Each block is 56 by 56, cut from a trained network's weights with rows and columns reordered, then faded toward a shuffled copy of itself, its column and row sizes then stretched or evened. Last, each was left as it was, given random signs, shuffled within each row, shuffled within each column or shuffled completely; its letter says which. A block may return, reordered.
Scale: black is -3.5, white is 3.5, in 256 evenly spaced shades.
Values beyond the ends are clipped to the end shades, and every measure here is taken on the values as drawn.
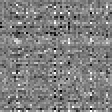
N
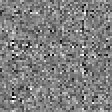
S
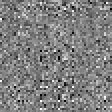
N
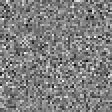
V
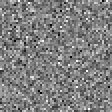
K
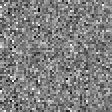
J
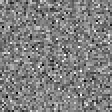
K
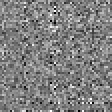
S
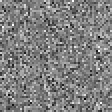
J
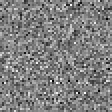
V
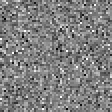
K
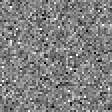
K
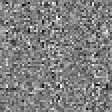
S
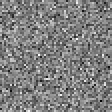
K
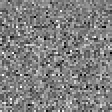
V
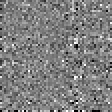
N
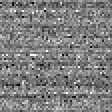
V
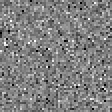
K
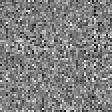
S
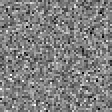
K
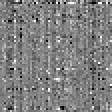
N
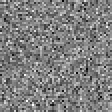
K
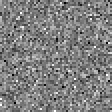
K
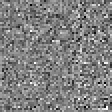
S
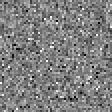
K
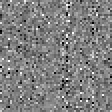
J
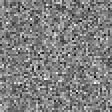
K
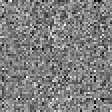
S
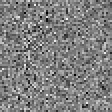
J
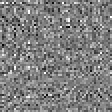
N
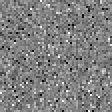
K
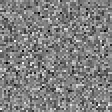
V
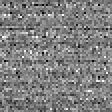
V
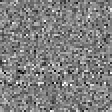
V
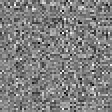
N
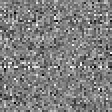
S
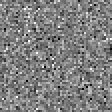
J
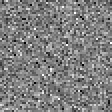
K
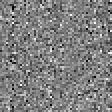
J
